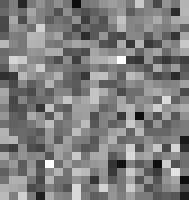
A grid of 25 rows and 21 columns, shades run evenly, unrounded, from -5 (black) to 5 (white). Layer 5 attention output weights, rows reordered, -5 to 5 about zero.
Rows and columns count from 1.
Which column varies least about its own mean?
8
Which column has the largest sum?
15
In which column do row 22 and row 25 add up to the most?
9
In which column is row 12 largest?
11
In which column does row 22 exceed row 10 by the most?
20
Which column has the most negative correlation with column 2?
7
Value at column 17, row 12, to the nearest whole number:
1
